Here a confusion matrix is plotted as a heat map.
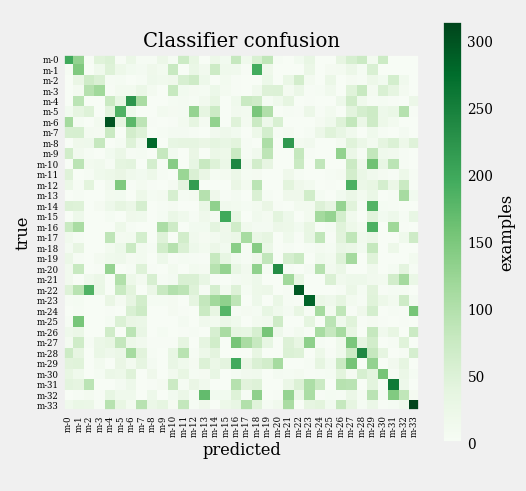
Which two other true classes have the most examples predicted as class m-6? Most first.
m-4, m-28
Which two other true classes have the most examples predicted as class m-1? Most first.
m-25, m-0
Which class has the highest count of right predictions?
m-33
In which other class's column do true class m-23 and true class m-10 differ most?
m-16
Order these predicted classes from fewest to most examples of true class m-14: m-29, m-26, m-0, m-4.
m-4, m-0, m-26, m-29
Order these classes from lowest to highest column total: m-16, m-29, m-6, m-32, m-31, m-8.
m-8, m-32, m-31, m-6, m-16, m-29
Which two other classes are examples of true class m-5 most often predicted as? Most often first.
m-18, m-12
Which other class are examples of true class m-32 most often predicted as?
m-13
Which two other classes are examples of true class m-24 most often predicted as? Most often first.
m-15, m-33
